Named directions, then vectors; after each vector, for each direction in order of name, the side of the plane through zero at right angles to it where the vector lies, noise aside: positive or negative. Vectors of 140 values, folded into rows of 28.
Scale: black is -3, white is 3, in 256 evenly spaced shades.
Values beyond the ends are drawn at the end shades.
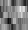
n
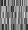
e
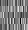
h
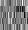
negative, negative, negative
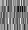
negative, negative, negative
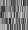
negative, negative, positive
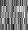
positive, positive, positive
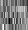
negative, positive, positive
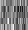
negative, negative, negative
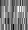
positive, positive, positive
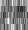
negative, negative, negative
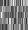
positive, positive, negative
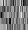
negative, negative, positive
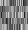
negative, negative, positive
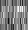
positive, positive, positive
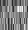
positive, positive, positive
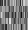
positive, positive, negative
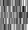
negative, positive, negative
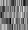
negative, negative, positive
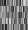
positive, positive, negative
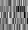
negative, negative, negative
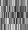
negative, positive, negative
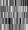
negative, positive, positive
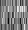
positive, positive, positive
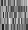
positive, negative, negative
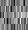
positive, negative, positive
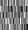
positive, negative, negative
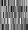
positive, negative, negative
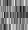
negative, positive, negative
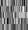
positive, negative, positive
